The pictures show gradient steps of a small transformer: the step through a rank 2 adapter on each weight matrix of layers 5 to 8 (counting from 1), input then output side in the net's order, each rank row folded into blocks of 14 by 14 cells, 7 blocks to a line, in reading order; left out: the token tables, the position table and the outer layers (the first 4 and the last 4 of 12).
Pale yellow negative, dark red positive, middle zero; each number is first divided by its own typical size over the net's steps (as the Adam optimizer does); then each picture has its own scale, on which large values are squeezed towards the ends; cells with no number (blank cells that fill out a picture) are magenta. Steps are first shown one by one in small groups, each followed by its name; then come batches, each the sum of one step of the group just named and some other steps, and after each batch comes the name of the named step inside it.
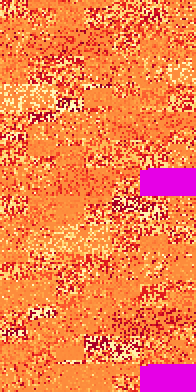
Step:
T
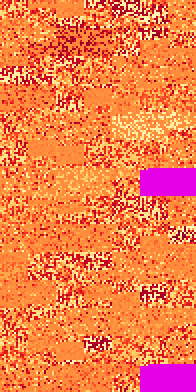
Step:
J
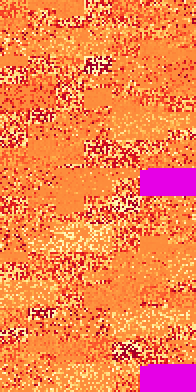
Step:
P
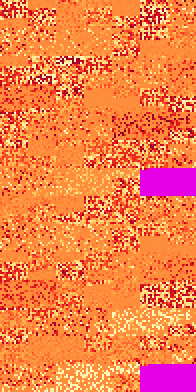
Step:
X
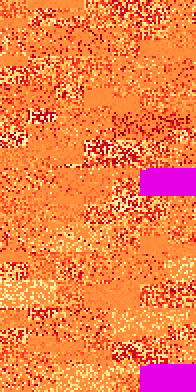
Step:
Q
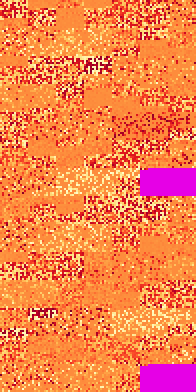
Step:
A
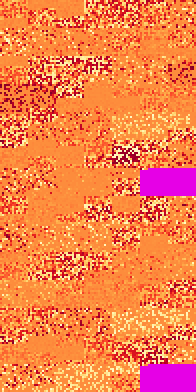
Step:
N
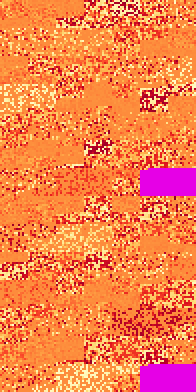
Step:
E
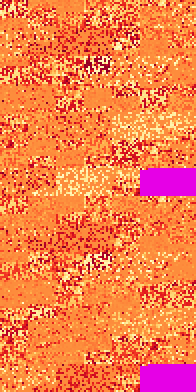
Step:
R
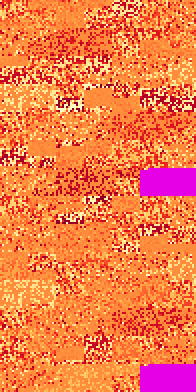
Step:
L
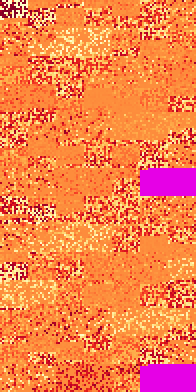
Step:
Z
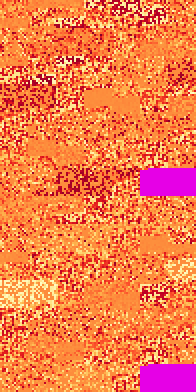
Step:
Q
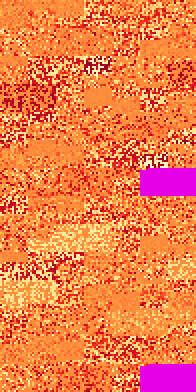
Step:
P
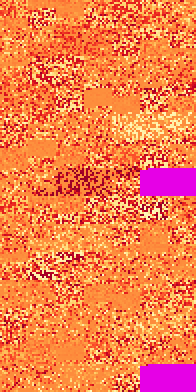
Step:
P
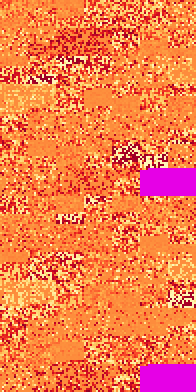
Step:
R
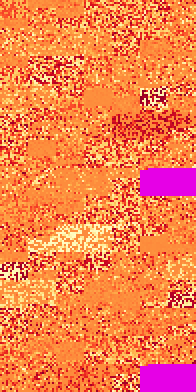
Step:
A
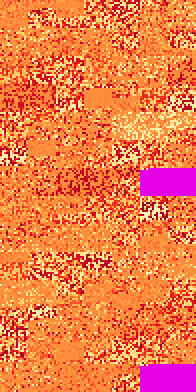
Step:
J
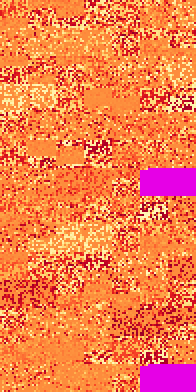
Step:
E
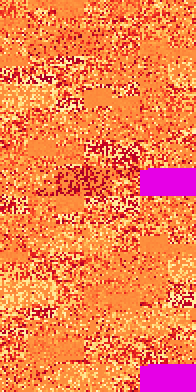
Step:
P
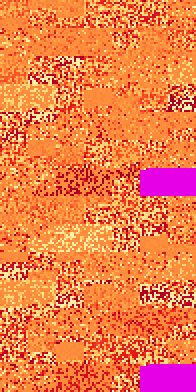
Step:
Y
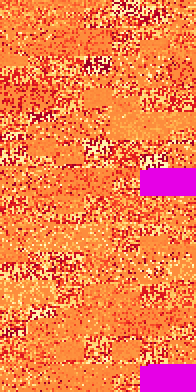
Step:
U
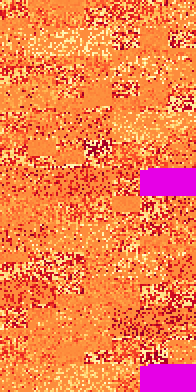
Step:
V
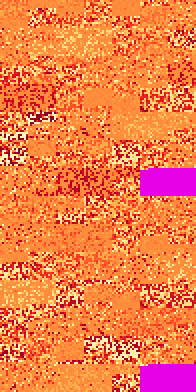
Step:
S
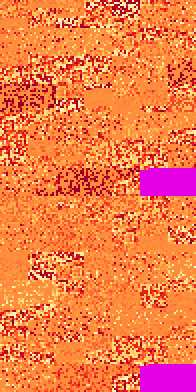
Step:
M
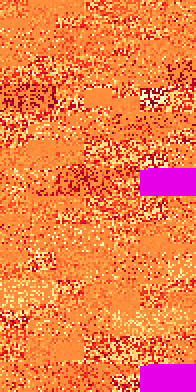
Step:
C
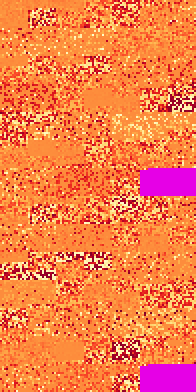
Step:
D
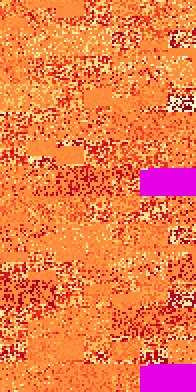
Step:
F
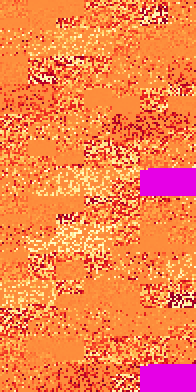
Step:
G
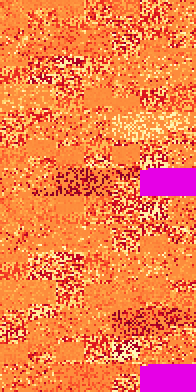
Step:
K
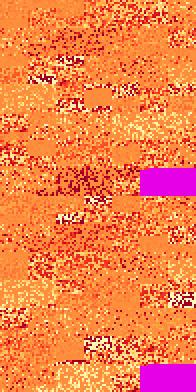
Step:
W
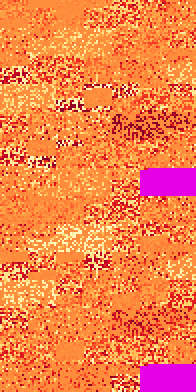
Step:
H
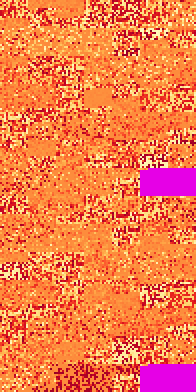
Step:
S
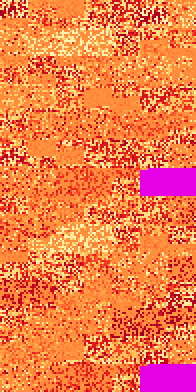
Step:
F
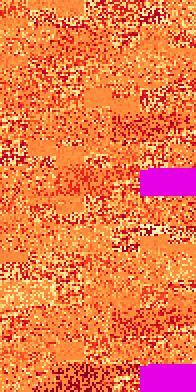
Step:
M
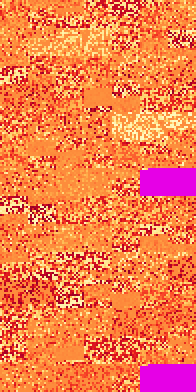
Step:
D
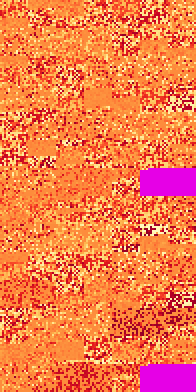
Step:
V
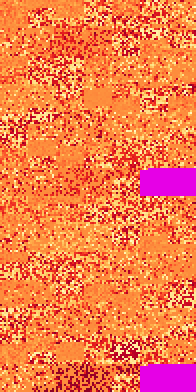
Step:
Y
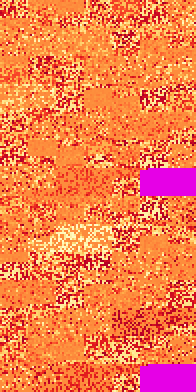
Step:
K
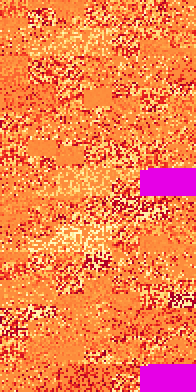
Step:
G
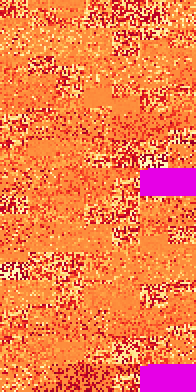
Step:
S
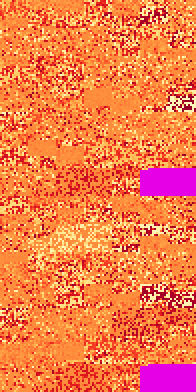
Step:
F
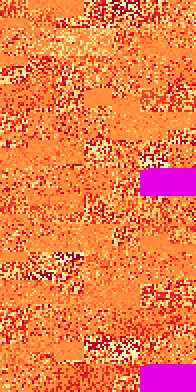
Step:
M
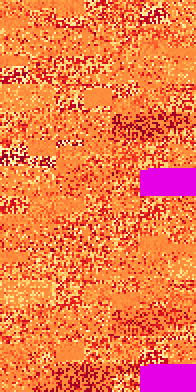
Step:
H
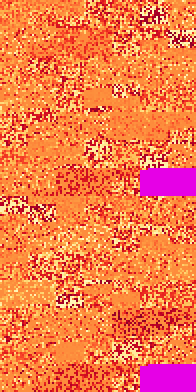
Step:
K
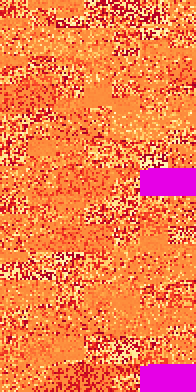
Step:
S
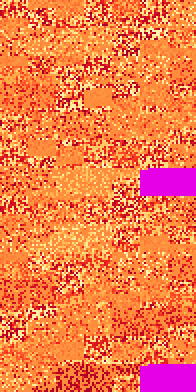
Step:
U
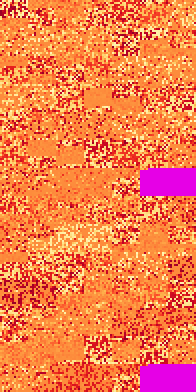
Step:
V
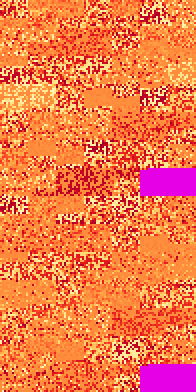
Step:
W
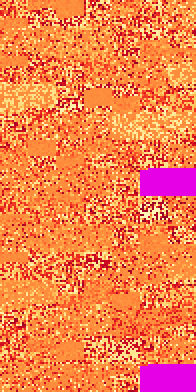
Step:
W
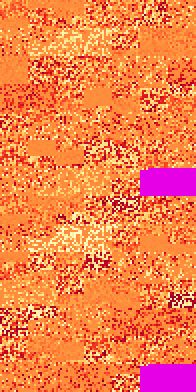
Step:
G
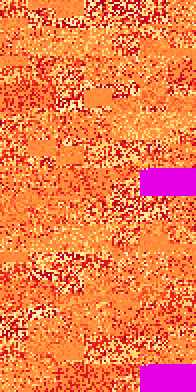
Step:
M
